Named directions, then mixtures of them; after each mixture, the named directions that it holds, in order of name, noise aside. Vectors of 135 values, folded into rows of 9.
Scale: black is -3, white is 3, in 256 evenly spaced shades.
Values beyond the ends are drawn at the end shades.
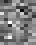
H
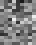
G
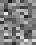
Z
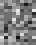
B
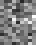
G.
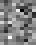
B, H.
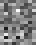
B, Z.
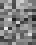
B, G, Z.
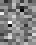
G, H.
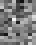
G.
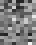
G.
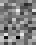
B, Z.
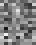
B, Z.
